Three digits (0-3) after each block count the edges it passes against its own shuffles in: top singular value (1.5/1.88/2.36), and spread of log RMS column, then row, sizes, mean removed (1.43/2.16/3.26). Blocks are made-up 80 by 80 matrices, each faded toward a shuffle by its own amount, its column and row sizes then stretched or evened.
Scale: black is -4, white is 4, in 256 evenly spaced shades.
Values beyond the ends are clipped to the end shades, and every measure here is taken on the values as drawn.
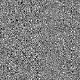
1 2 0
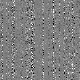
1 3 0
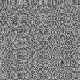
3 0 0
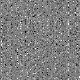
1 2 0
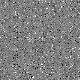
0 1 1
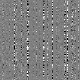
3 3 1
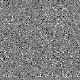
1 1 2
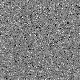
0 0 0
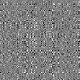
3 2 2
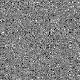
2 0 1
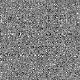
1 1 1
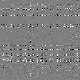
3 2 3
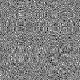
3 0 0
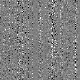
1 3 0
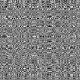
3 1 3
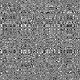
3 1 2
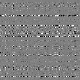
3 1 3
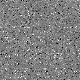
0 0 1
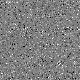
0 0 1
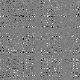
2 2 2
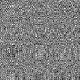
3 1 1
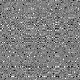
3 0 2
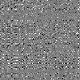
3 1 2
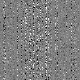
1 3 0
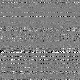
1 1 3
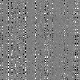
3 3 1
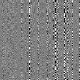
3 3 0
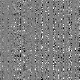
2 3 1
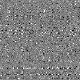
2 1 2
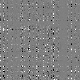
2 3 2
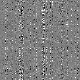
0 3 1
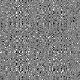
3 2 1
